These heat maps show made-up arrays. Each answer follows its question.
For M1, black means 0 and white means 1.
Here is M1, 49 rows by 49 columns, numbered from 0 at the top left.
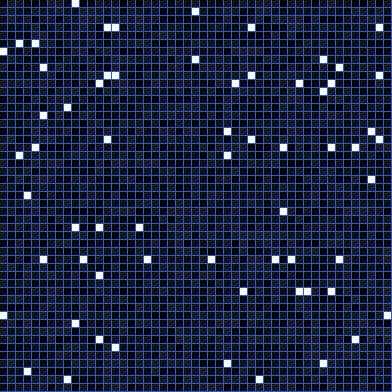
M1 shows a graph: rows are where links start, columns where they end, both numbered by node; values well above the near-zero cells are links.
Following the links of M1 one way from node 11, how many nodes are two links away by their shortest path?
1
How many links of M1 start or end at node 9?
7
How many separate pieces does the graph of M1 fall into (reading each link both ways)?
8
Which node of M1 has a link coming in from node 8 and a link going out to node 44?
node 42
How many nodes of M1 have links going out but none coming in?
10
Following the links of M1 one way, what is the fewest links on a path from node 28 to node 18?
4
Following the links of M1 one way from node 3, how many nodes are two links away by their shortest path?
3
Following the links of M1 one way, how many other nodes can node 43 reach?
4
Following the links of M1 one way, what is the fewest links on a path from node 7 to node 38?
6
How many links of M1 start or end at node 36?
5
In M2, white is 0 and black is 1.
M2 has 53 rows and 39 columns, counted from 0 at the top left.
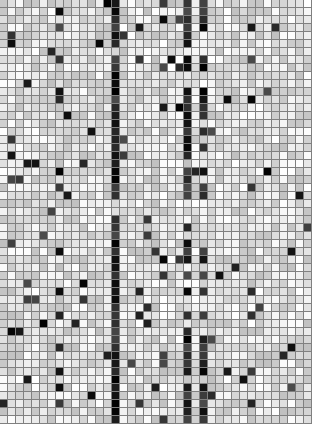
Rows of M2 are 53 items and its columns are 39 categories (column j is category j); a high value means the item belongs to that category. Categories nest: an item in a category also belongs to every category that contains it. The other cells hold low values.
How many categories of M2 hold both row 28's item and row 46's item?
2
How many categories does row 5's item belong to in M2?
4
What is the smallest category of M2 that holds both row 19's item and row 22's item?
1
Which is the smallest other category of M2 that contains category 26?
25
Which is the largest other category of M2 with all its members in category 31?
17
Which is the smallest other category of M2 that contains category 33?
7
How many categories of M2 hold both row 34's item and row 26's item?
0
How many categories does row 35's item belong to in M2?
3
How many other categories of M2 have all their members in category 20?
5
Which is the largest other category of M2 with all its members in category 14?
23
